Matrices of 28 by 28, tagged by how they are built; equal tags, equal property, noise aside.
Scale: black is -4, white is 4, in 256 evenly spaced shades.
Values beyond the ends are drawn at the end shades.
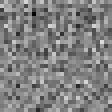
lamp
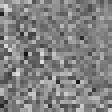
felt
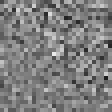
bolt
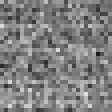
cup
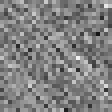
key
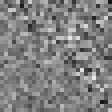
bolt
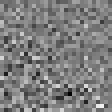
felt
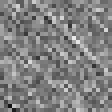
key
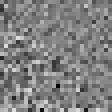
felt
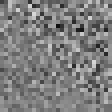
bolt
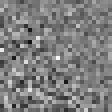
felt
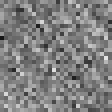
key
